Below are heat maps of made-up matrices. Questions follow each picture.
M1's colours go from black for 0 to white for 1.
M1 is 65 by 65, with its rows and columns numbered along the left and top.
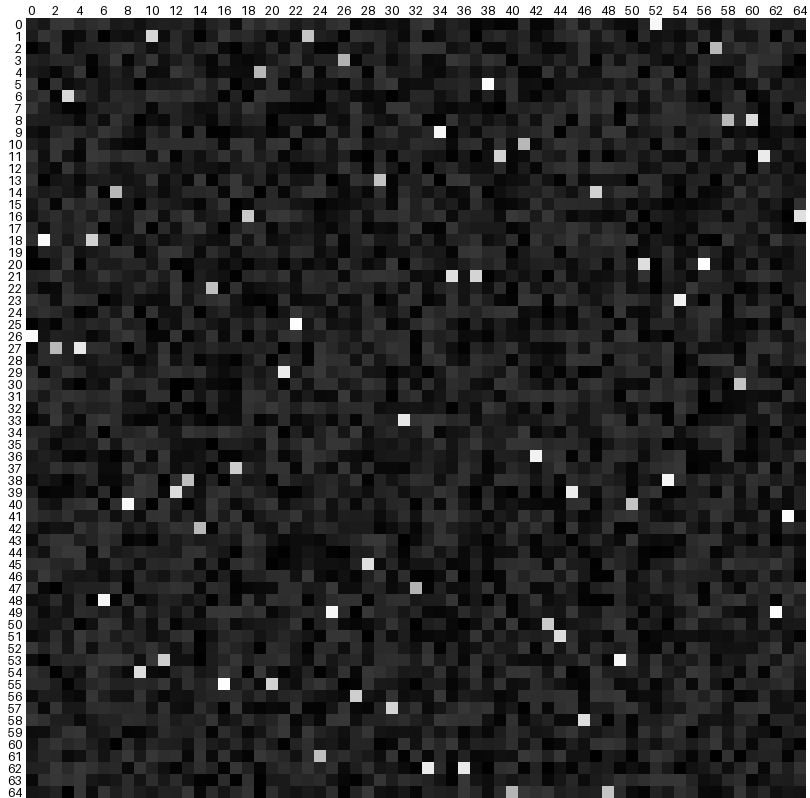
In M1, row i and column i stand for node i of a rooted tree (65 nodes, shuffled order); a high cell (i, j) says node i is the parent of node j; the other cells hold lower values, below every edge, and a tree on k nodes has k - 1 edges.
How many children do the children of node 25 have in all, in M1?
1
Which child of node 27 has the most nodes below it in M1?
2
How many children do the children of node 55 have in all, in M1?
4
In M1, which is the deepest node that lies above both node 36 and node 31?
62
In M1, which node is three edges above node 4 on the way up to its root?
20
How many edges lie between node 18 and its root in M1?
2
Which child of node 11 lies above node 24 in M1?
61
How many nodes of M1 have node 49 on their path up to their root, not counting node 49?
12
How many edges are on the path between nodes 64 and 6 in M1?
2
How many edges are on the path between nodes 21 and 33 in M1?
7
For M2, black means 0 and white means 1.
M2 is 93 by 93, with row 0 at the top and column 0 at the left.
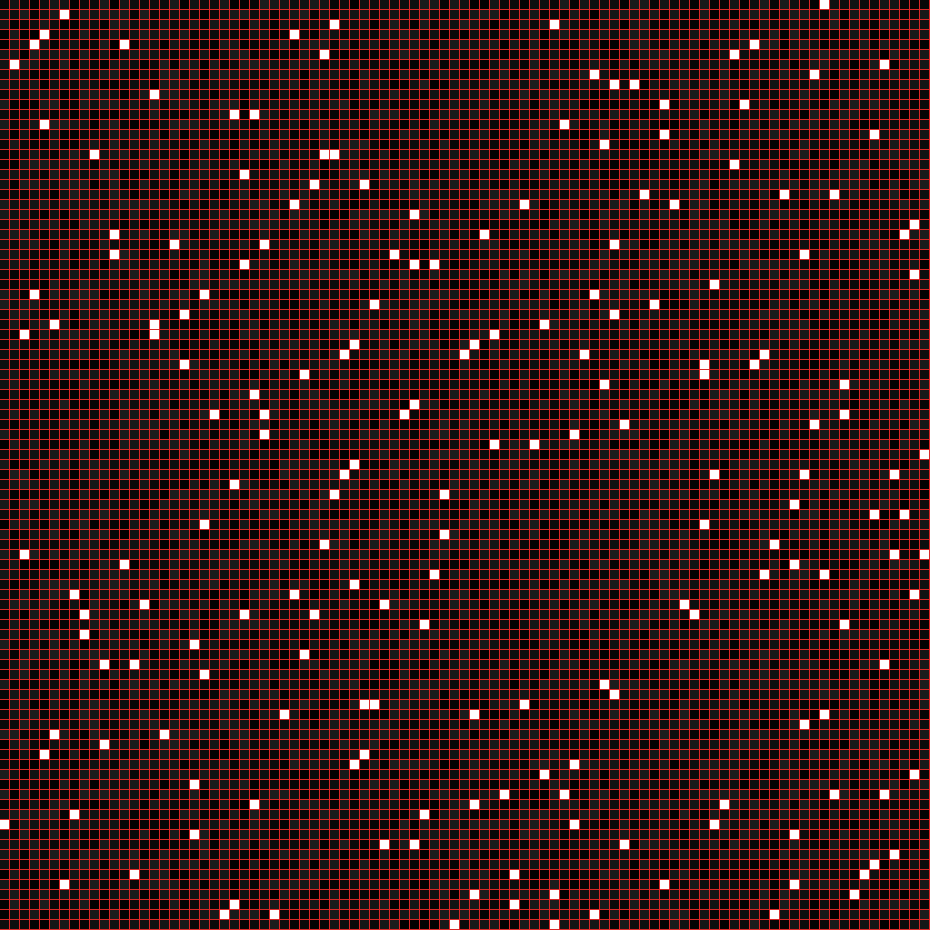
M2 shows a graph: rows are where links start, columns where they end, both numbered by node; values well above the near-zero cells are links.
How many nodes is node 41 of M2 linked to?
4
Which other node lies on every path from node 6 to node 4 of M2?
node 88
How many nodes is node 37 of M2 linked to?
2
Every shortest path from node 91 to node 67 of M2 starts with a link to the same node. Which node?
node 59
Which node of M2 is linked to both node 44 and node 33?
node 49
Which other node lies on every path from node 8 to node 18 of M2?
node 61
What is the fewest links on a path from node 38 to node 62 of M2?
2
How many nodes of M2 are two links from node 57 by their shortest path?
4
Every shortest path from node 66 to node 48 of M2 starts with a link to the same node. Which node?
node 13
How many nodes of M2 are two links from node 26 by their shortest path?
6
